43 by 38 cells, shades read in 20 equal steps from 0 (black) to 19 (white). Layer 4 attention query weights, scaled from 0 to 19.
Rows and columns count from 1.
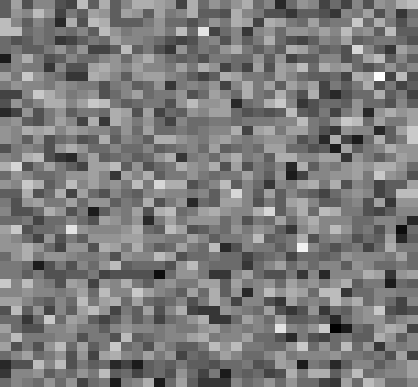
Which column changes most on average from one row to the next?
35
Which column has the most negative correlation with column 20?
34
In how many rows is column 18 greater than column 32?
19
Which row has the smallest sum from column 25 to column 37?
2
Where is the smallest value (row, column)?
37, 31
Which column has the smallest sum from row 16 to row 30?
27
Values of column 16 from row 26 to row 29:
14 9 8 12
